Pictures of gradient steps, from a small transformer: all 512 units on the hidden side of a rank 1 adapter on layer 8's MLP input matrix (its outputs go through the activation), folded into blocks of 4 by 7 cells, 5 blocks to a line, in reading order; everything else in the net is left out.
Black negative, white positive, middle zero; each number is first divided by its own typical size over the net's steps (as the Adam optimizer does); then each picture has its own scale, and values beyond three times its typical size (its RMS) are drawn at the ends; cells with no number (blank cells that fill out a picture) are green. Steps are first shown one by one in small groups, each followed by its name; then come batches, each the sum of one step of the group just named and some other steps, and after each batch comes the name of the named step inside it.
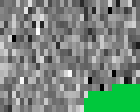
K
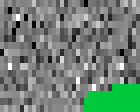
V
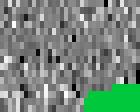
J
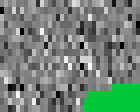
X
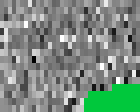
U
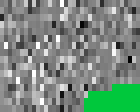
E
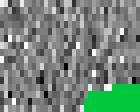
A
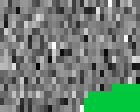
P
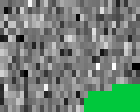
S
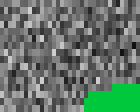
V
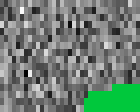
S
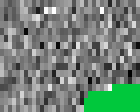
A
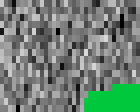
U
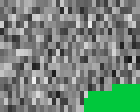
K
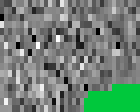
E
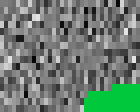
K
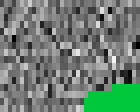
K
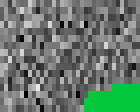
S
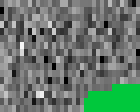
S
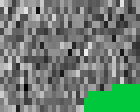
V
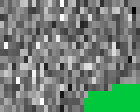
E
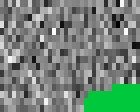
J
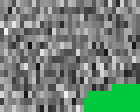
J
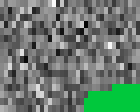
V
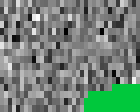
K
